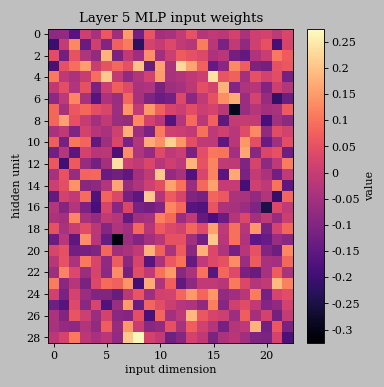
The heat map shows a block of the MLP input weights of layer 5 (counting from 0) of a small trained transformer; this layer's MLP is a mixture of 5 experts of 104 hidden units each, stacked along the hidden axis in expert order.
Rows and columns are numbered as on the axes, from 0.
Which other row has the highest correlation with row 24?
18
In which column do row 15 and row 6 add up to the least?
21
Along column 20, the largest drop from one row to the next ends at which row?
16
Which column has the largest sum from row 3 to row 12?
15
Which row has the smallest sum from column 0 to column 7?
19
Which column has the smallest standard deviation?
20
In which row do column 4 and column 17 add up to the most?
13
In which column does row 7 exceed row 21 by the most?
9
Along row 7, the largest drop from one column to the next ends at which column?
17
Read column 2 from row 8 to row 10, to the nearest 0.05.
0.05 -0.1 0.1
